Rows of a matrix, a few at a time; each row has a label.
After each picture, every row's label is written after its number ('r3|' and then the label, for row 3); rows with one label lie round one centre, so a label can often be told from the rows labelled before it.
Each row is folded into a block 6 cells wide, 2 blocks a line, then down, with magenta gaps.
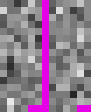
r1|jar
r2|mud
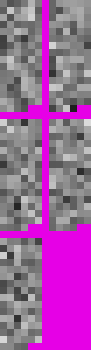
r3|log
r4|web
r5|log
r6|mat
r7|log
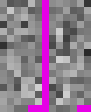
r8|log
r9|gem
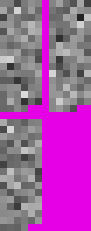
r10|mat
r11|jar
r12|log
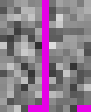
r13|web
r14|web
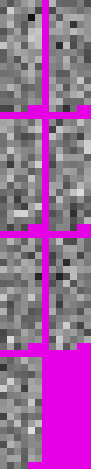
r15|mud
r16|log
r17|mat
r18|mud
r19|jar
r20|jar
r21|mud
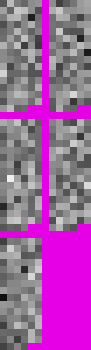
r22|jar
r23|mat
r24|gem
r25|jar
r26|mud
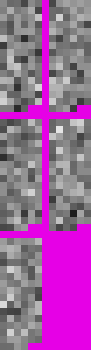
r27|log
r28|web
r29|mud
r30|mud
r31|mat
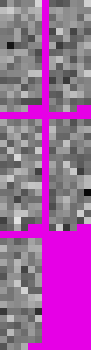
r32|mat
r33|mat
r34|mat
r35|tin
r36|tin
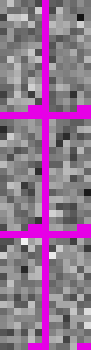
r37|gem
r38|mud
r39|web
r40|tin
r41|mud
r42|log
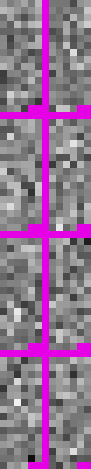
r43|mat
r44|tin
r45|web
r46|jar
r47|web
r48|gem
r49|tin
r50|mat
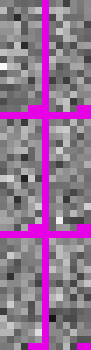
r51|tin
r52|mat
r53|log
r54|mat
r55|web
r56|mat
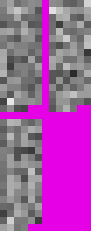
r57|jar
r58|mat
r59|gem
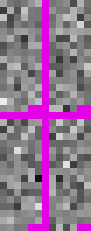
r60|log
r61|jar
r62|log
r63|jar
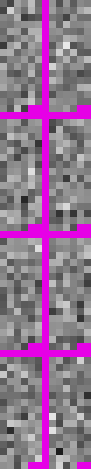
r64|mud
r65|tin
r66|gem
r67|mud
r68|web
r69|web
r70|log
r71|jar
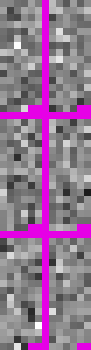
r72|tin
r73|mat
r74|jar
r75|tin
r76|web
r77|jar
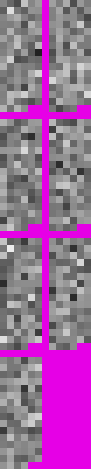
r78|mat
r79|gem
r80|jar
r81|log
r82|log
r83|gem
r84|tin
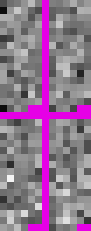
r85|mud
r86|web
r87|mat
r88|gem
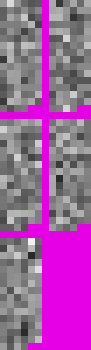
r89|gem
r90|mat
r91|mat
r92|jar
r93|mud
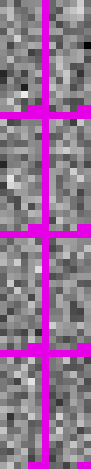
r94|mat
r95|web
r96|log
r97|jar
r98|mud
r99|web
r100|jar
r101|gem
